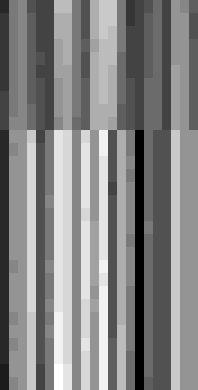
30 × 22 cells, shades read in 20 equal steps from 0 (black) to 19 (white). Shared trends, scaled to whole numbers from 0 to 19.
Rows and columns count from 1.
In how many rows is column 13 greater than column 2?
10
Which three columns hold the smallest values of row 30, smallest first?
16, 1, 5
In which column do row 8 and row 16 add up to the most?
12
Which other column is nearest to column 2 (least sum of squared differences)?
3
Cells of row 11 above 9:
13
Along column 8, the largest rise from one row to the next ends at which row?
11
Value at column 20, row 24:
15
